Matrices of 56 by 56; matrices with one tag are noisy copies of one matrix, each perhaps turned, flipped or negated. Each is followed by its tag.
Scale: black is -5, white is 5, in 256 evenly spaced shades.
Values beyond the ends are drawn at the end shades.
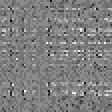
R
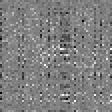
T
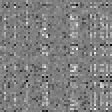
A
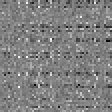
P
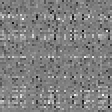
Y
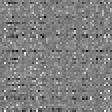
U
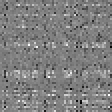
A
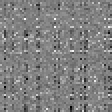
P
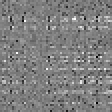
R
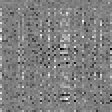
T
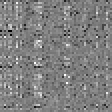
A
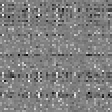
Y
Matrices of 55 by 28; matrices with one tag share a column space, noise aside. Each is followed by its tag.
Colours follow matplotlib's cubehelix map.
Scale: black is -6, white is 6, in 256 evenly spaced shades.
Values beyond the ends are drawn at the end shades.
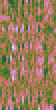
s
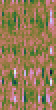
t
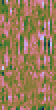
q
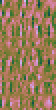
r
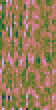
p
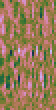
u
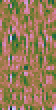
q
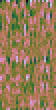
r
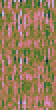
r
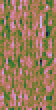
p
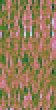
p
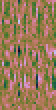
u
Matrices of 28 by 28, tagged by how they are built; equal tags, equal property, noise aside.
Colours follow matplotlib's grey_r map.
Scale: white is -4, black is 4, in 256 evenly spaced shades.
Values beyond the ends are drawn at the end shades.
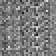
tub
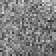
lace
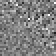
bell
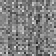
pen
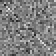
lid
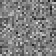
tub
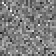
lid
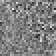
bell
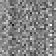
tub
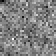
lace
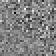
bell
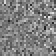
bell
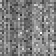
pen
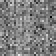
pen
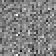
tub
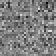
pen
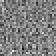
pen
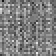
pen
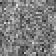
lace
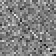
lid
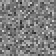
tub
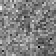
lace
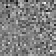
bell
